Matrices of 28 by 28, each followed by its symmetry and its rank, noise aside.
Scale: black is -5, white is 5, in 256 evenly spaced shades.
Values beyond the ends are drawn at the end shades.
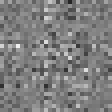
no symmetry, rank four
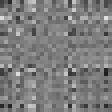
no symmetry, rank two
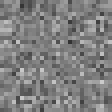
antisymmetric, rank four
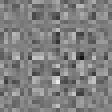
antisymmetric, rank two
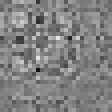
symmetric, rank four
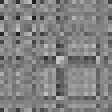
symmetric, rank two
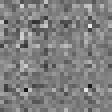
antisymmetric, rank four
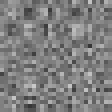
no symmetry, rank four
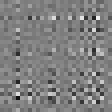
antisymmetric, rank two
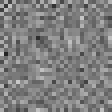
symmetric, rank four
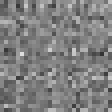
no symmetry, rank four
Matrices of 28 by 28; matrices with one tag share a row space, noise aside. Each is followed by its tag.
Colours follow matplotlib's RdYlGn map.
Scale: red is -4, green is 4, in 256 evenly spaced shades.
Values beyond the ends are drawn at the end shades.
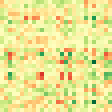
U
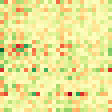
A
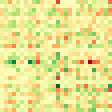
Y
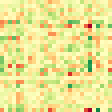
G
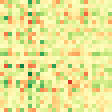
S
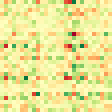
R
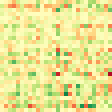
Y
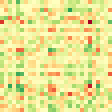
G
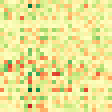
S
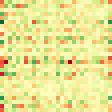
A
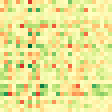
S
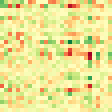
G
